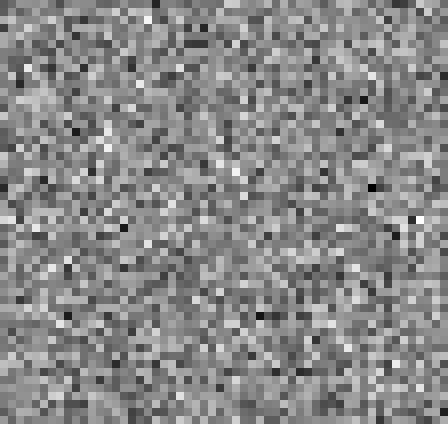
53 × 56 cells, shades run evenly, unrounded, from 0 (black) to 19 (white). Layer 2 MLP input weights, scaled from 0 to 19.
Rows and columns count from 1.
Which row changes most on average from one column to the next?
28
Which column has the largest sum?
5
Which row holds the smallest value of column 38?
47
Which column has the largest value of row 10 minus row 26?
2
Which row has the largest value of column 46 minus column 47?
24
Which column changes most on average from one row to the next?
10
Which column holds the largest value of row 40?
55
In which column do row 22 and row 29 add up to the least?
41
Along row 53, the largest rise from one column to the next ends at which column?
20
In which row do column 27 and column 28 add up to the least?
38
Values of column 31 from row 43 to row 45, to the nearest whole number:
12 7 9
